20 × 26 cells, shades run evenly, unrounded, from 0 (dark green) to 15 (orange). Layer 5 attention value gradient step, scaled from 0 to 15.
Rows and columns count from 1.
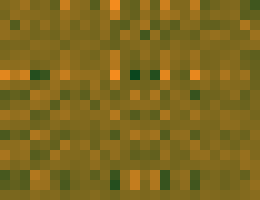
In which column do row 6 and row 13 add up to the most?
12
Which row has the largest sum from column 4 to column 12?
1
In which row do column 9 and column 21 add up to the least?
10
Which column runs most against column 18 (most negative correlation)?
25
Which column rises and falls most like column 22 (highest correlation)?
13
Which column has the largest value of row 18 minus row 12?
14
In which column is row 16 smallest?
4
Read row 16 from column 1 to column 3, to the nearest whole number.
10 8 9
